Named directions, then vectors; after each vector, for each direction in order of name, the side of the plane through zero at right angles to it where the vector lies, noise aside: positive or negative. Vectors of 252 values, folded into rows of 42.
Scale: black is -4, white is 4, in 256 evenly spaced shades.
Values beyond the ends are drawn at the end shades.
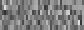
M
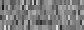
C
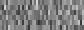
positive, positive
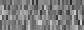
negative, negative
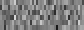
negative, positive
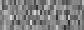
positive, negative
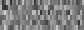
positive, negative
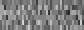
negative, negative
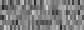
positive, negative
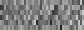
positive, positive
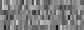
negative, positive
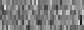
positive, positive
